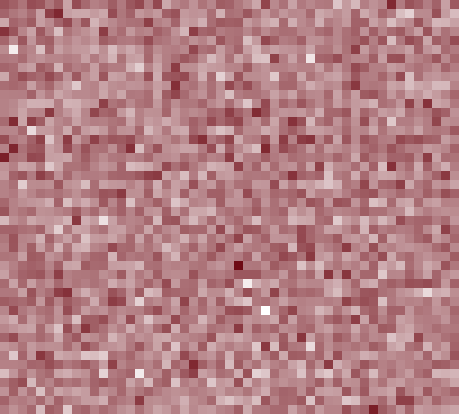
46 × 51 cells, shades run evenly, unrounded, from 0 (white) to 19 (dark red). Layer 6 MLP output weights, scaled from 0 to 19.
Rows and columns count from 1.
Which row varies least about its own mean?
24
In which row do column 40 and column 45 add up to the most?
9
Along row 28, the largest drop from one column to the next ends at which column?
33
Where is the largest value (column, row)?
27, 30
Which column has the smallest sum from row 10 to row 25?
6
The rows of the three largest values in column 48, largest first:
12, 18, 32
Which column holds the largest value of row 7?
31
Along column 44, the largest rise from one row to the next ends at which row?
4
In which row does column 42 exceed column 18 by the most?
46
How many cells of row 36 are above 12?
10
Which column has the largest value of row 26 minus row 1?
50
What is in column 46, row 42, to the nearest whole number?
8
